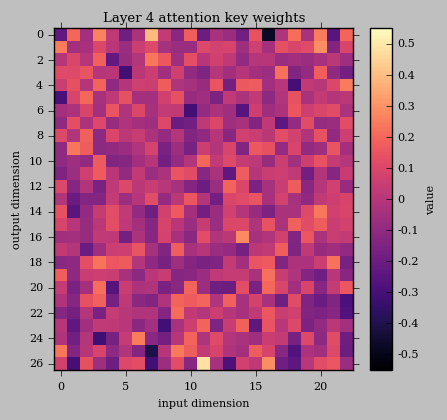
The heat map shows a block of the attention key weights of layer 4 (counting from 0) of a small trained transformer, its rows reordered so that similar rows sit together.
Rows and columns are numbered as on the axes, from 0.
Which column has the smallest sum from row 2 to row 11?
10
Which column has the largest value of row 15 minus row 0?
16
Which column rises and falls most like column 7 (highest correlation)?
1
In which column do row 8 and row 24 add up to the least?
3
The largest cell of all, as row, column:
26, 11
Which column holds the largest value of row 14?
20
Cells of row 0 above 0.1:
8
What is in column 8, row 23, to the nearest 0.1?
-0.3
